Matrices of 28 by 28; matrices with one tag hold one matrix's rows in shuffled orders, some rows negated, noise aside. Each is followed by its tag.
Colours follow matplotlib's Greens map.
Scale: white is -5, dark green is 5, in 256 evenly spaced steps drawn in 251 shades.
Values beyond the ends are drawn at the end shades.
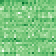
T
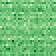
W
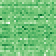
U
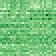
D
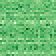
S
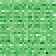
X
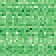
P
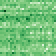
D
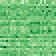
D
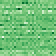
T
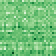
W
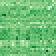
D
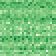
X
